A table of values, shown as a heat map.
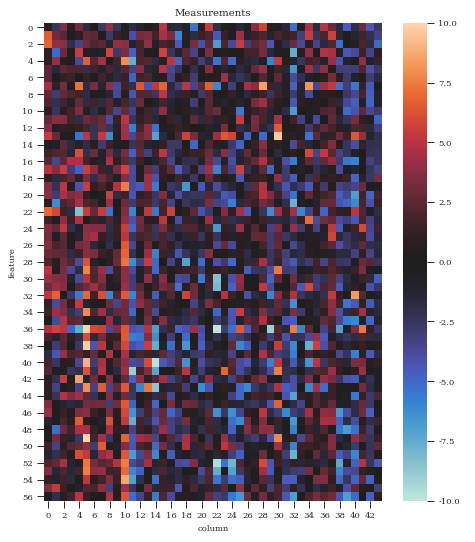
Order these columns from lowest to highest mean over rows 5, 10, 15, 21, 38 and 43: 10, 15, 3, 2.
3, 2, 15, 10
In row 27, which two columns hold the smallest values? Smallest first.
14, 17
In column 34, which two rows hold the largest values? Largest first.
7, 23
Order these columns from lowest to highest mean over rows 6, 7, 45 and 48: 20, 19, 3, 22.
22, 19, 20, 3
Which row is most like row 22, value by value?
32
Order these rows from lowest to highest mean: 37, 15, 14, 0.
37, 14, 0, 15
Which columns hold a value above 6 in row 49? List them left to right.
5, 10, 30
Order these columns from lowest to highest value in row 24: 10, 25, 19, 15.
19, 15, 25, 10
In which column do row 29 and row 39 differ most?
30
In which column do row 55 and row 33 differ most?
1
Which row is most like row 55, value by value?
11
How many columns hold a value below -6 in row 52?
3
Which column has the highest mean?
10
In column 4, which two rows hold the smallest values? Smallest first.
22, 36
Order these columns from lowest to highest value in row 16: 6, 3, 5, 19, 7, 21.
19, 7, 6, 5, 21, 3
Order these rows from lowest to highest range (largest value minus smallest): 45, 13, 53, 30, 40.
45, 30, 53, 13, 40
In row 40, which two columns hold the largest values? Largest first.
5, 13
